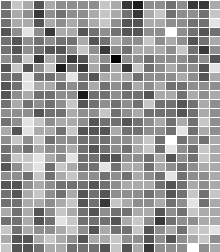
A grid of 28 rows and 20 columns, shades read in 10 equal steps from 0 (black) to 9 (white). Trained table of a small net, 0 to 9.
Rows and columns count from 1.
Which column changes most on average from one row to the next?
16
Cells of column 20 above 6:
5
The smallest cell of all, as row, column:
7, 11
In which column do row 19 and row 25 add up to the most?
6
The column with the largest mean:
20
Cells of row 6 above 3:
15
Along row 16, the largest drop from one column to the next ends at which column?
17
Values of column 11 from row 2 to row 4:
6 5 4
